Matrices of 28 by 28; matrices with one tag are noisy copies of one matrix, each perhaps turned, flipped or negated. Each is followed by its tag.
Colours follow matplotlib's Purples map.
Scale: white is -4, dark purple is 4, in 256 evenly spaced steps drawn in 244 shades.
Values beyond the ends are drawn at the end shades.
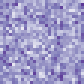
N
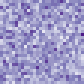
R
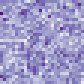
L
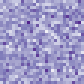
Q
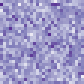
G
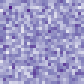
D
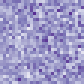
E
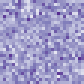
E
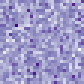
D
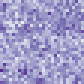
L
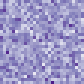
G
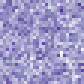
L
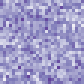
R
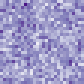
L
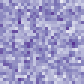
N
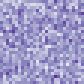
R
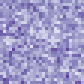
N
